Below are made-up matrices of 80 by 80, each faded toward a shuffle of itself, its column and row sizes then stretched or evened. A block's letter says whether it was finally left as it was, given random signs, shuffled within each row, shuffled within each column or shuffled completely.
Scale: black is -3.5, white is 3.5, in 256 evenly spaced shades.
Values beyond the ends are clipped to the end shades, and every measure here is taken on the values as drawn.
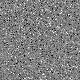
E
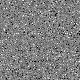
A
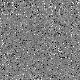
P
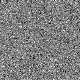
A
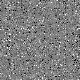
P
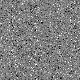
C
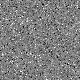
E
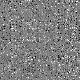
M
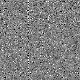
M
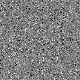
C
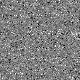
A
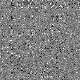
M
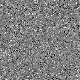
A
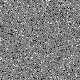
E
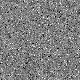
E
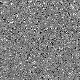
A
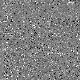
P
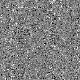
M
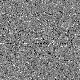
A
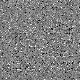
P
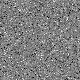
E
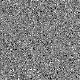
P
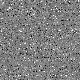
A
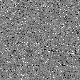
A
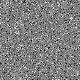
A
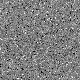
E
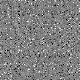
M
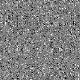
M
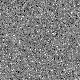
E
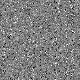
C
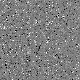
C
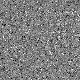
A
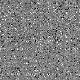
M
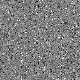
C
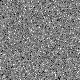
E
